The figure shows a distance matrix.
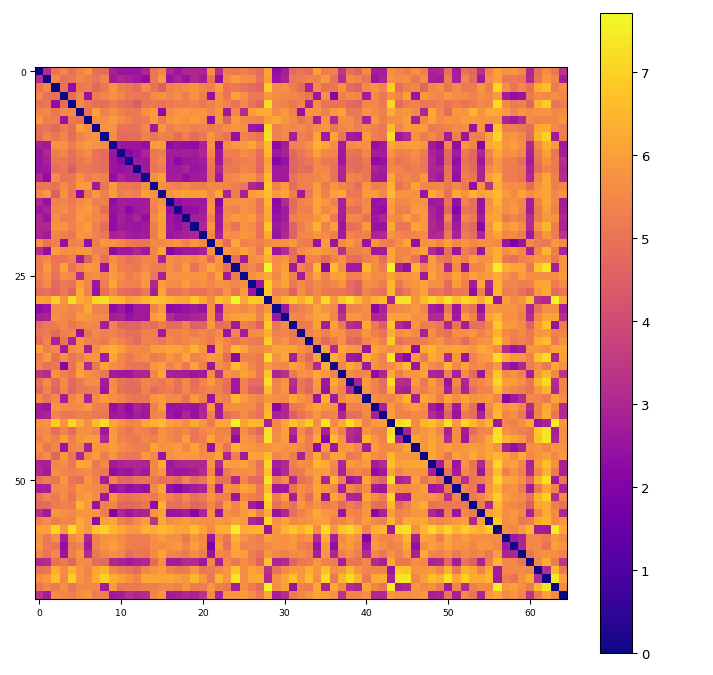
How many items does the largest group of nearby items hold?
24
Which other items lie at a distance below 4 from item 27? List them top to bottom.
7, 14, 26, 53, 55
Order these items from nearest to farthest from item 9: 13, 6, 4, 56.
13, 4, 6, 56
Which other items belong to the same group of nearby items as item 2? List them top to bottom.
4, 33
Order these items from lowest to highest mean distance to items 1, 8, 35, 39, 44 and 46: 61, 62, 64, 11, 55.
11, 64, 55, 61, 62
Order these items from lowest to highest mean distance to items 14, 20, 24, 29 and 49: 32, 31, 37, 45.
37, 31, 45, 32
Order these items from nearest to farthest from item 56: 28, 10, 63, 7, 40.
28, 40, 10, 7, 63
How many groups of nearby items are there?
7
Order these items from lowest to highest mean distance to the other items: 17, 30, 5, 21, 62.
17, 30, 21, 5, 62
